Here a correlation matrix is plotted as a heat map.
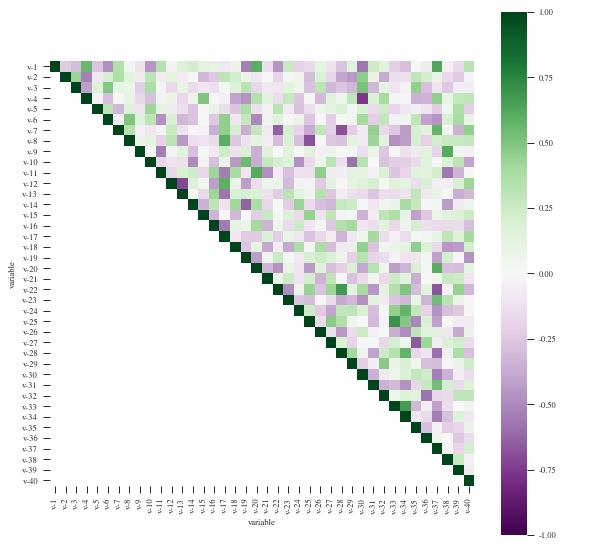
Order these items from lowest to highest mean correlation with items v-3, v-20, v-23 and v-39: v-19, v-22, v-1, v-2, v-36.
v-36, v-22, v-19, v-2, v-1
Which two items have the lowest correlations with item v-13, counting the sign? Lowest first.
v-12, v-17
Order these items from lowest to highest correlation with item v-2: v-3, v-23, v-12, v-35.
v-23, v-12, v-35, v-3
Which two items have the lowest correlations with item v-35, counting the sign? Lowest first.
v-27, v-25
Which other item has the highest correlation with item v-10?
v-19
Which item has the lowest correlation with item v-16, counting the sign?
v-17
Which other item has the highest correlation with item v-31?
v-37
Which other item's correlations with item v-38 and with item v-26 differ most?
v-11
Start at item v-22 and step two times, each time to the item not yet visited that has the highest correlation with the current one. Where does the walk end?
v-34
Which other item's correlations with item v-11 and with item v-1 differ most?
v-30
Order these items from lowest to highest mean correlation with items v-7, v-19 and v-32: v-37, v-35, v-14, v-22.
v-14, v-22, v-37, v-35
